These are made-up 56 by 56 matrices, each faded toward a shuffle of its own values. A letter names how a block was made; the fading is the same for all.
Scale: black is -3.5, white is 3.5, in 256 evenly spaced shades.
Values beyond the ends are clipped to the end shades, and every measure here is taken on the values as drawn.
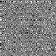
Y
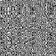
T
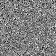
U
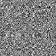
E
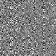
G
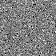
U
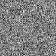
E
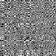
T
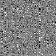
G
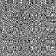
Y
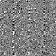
G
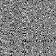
G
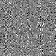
G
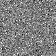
U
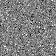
U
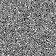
U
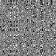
G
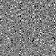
G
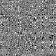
G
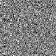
E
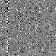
G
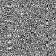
E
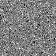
U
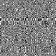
Y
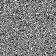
U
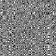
T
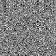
E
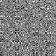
T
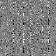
G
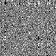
E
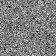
U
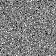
U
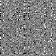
G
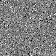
U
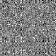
T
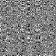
T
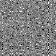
G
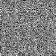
E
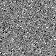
U
